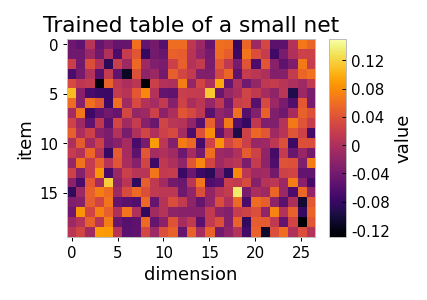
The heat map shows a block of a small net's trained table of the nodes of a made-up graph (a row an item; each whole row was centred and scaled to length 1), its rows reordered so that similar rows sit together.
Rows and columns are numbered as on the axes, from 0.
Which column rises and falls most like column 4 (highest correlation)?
22
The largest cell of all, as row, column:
15, 18
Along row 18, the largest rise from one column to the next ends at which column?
26
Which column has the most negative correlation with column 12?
3
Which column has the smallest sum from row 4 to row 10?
4
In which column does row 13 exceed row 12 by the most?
9
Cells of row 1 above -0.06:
23
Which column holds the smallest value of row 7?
2
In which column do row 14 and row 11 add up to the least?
7
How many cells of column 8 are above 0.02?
9
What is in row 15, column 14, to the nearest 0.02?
0.04
